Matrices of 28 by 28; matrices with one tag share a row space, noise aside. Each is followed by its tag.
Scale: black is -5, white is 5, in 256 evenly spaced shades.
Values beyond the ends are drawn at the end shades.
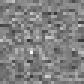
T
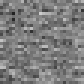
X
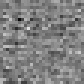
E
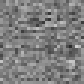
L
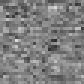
E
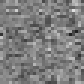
L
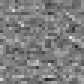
L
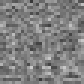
T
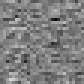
E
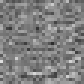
L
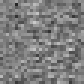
L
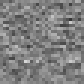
E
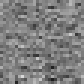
L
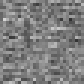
E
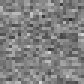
T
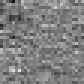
X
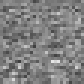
E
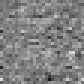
L
